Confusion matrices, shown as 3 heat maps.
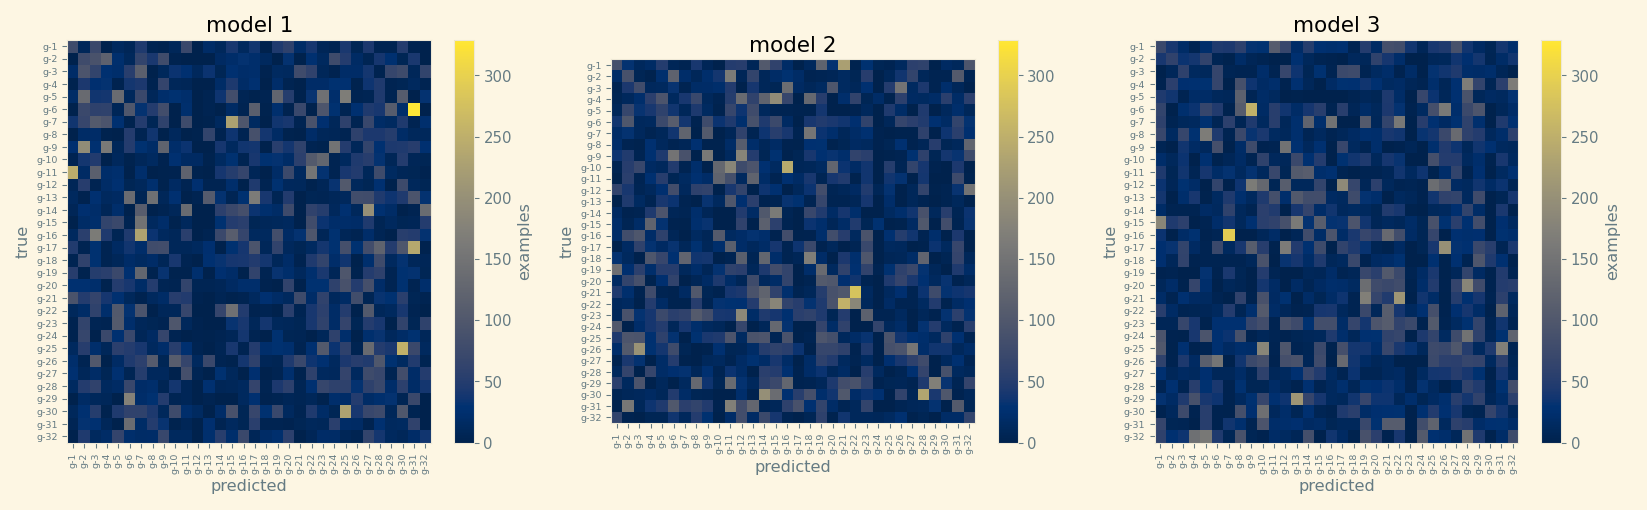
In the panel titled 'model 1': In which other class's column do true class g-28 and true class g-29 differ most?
g-6
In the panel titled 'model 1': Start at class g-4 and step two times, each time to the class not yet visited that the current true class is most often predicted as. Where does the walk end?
g-2
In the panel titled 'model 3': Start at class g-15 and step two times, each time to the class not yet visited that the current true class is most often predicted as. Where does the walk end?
g-11
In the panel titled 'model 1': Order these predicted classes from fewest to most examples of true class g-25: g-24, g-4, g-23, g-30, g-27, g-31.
g-4, g-24, g-31, g-23, g-27, g-30
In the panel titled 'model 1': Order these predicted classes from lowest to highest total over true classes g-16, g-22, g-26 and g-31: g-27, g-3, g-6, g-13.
g-13, g-27, g-6, g-3
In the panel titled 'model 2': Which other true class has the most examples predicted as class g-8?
g-29
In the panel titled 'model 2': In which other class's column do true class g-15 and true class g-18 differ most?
g-7
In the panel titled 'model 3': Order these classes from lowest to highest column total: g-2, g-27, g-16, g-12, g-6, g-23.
g-23, g-2, g-16, g-6, g-12, g-27
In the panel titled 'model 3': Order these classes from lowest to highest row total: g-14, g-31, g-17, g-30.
g-14, g-30, g-31, g-17
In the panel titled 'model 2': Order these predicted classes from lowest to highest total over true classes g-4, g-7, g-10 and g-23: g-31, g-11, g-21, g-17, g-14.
g-17, g-21, g-31, g-14, g-11
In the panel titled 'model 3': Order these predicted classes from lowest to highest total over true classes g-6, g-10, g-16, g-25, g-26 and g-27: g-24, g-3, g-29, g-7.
g-24, g-3, g-29, g-7
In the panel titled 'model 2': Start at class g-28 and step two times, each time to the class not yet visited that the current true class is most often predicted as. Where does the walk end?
g-14
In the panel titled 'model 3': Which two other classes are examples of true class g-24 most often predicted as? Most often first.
g-28, g-32
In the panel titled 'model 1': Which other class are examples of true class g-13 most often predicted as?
g-17
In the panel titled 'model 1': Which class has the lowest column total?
g-12
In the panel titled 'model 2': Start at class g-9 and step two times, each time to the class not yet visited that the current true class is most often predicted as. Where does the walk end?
g-32
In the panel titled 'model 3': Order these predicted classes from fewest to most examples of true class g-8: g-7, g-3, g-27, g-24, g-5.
g-7, g-24, g-3, g-27, g-5
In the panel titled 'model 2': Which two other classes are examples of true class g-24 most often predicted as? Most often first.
g-15, g-1
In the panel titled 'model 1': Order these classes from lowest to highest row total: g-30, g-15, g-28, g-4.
g-4, g-15, g-28, g-30
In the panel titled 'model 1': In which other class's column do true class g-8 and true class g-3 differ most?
g-7
